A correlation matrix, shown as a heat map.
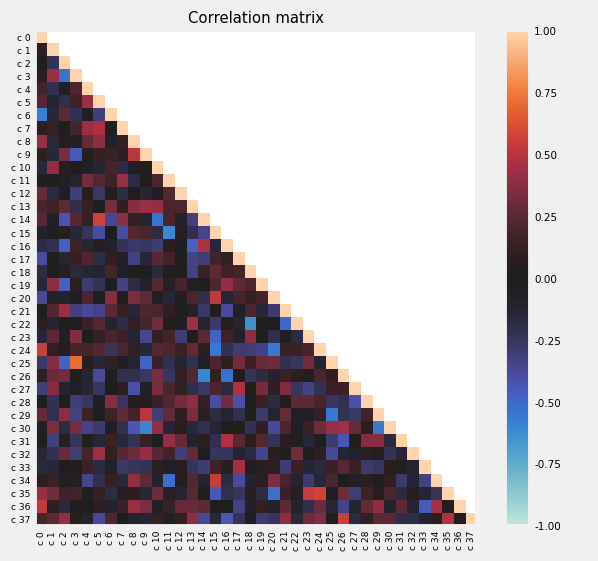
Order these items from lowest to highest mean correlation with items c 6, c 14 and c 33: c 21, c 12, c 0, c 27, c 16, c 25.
c 0, c 21, c 27, c 12, c 25, c 16
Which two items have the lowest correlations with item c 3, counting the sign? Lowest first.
c 2, c 9
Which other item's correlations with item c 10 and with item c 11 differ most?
c 14
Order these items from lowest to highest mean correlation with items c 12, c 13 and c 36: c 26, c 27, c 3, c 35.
c 3, c 27, c 26, c 35
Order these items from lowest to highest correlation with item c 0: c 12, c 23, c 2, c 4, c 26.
c 23, c 2, c 26, c 4, c 12
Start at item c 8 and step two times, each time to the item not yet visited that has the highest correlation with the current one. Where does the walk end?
c 29
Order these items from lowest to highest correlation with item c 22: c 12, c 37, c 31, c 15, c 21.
c 21, c 15, c 37, c 12, c 31
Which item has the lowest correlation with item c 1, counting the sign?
c 31
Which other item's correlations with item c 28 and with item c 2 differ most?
c 16
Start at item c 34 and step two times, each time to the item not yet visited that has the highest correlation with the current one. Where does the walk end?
c 20
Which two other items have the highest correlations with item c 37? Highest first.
c 26, c 35
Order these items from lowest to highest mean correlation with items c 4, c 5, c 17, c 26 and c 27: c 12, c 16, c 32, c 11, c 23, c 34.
c 34, c 16, c 23, c 12, c 32, c 11
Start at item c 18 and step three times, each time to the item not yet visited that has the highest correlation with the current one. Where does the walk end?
c 24
